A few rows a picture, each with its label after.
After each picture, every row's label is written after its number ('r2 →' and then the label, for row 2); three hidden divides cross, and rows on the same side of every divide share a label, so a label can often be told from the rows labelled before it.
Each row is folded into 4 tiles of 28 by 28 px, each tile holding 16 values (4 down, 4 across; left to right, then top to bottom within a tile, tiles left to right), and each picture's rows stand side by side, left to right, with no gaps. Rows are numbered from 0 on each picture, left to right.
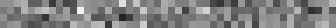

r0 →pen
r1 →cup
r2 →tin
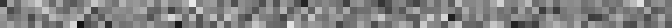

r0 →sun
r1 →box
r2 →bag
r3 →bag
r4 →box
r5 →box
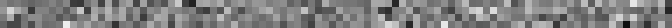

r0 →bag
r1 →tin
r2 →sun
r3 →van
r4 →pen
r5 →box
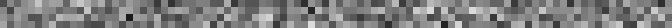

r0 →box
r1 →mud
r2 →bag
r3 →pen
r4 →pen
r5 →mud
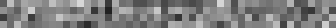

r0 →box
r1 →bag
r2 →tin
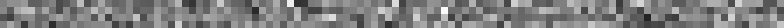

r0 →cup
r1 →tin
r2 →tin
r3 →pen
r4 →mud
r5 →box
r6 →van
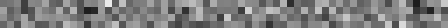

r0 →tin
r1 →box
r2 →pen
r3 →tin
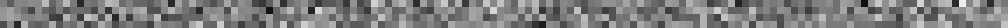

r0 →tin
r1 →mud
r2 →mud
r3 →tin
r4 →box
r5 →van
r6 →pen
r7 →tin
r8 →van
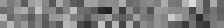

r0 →sun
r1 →box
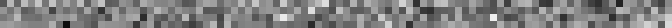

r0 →box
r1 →sun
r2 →sun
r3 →tin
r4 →mud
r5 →mud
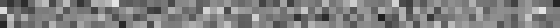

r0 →tin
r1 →mud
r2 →pen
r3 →pen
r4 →cup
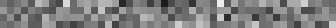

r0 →van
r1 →bag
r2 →van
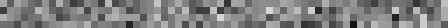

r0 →bag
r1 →tin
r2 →sun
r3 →bag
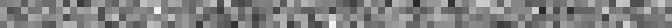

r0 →pen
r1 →sun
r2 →van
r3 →tin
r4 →sun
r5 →sun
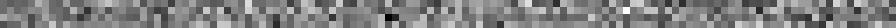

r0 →tin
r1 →mud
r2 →cup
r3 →mud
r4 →cup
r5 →cup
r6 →bag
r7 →cup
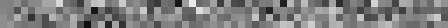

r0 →sun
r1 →cup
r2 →mud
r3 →van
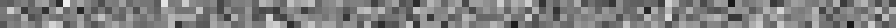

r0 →van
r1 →box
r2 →van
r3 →pen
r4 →box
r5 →bag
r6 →mud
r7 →cup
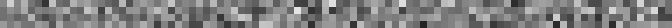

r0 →cup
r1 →sun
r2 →tin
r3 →tin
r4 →pen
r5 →cup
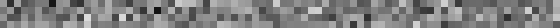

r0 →bag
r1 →van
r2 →cup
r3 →tin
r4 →bag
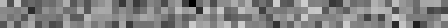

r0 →bag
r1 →bag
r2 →cup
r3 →sun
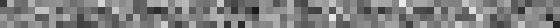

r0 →sun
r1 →van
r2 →tin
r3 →van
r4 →pen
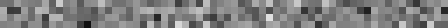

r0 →sun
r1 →pen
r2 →van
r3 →tin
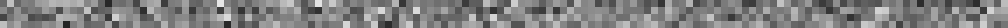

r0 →box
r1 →tin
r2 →tin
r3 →pen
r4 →van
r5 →bag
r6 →bag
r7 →mud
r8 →bag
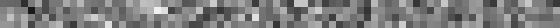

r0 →van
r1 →sun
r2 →cup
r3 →tin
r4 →cup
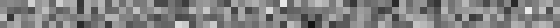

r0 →sun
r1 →pen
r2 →sun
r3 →mud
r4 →pen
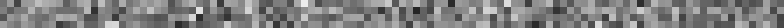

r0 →box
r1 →box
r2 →cup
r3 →van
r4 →sun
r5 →pen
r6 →pen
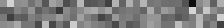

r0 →cup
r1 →bag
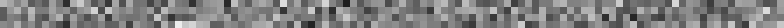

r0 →cup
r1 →bag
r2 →sun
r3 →tin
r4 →pen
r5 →pen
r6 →mud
